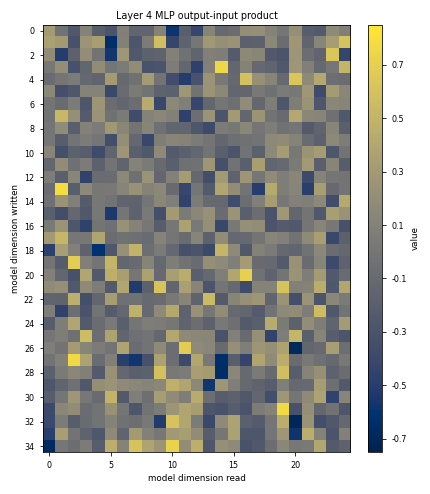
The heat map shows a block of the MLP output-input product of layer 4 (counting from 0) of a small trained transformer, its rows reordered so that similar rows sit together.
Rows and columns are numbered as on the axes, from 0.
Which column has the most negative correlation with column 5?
23
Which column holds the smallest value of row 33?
20
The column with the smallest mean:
0
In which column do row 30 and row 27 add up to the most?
2
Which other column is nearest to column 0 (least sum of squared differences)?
4
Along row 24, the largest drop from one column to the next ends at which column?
3
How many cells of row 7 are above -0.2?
20
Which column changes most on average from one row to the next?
1
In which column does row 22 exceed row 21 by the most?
13
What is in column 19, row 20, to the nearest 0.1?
0
